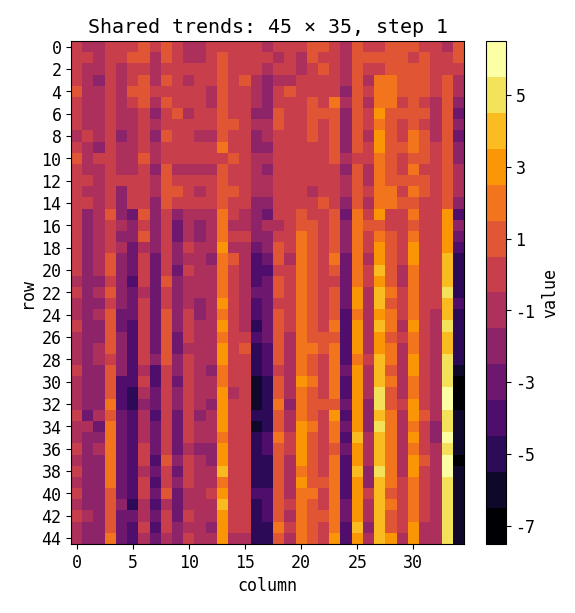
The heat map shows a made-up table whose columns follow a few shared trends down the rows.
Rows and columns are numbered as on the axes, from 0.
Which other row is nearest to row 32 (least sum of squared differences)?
31
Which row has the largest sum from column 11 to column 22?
7
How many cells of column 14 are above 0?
4
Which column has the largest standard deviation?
34
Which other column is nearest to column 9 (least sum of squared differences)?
1
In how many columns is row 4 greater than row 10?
8
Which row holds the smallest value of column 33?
0
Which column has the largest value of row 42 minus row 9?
33
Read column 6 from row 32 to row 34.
-2 -1 -1
